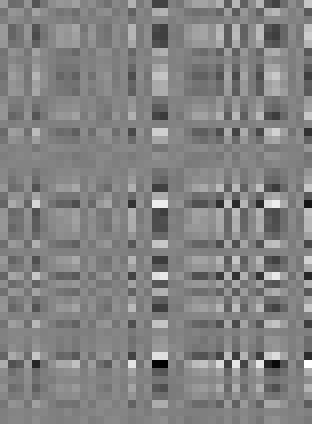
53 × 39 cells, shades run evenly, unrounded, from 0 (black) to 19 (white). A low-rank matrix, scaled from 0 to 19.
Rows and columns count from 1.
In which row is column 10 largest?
46
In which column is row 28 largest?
39
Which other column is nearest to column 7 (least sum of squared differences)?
37
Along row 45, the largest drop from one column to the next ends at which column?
30
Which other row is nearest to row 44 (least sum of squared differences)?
43
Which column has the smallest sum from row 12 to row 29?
21
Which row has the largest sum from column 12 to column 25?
26
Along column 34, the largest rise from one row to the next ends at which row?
35
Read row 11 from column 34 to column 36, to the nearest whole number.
12 13 11
